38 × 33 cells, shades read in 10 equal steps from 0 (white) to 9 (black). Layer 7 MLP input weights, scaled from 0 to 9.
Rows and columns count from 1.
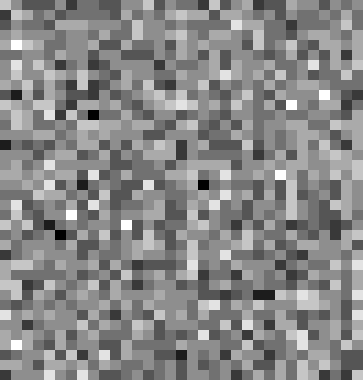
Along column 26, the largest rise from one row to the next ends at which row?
19
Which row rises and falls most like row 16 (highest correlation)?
37
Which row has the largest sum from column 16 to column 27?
30
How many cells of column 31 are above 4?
14
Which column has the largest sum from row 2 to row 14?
9
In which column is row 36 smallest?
10
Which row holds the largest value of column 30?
38
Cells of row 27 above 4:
14
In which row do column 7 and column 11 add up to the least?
22
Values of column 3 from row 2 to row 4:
3 5 4
